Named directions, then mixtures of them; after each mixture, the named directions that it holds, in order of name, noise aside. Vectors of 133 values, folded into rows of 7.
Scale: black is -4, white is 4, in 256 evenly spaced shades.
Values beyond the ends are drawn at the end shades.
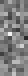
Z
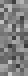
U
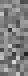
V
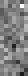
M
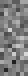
V.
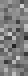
M, V, Z.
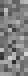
V.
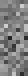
M, Z.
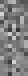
U, V, Z.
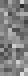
M, V, Z.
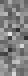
Z.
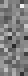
M, V, Z.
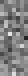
Z.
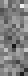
M.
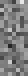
U, V.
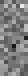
M, U, Z.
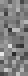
V, Z.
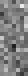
M, U.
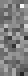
M, Z.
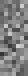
M, V, Z.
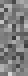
U.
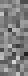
V.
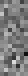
V.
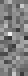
M, Z.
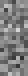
U, V.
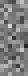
U.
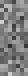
U.
